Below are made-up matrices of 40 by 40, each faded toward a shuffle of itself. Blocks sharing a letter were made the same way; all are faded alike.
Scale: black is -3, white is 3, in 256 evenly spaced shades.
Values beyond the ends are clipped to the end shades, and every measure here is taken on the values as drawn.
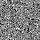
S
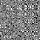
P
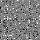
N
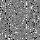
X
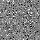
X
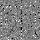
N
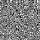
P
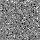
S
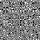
P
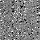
N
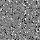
X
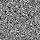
S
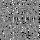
N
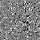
N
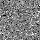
S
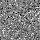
S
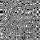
P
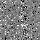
X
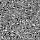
S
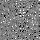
N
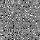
N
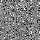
X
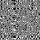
P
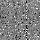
X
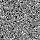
S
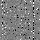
X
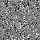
X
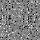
N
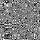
P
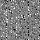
X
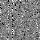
X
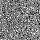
S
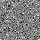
S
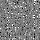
N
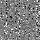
X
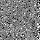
X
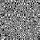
P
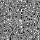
X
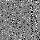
X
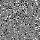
N
